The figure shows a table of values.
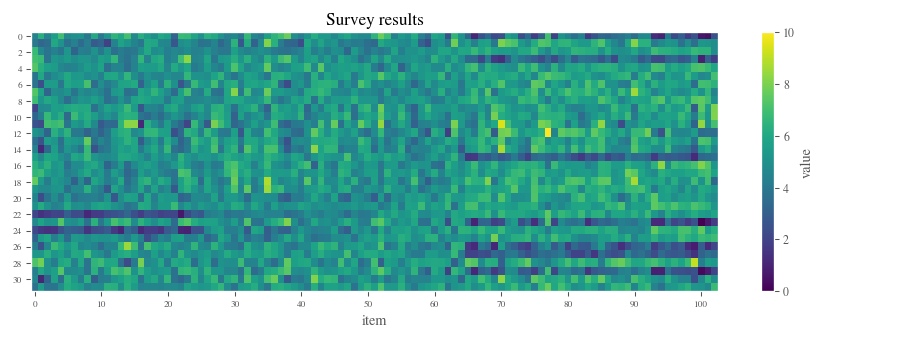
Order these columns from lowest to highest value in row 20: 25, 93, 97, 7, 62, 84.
7, 25, 97, 84, 62, 93
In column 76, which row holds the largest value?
11
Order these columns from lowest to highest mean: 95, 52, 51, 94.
94, 51, 95, 52
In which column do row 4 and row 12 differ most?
77
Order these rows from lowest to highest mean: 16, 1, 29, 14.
29, 1, 14, 16
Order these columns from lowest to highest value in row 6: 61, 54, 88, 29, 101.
88, 54, 61, 29, 101
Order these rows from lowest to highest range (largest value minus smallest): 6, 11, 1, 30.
6, 1, 30, 11
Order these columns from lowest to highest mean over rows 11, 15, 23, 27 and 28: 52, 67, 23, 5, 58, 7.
67, 58, 5, 23, 7, 52
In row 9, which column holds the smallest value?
0
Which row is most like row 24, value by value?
22
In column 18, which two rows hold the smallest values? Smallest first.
24, 22
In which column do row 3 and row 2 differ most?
100
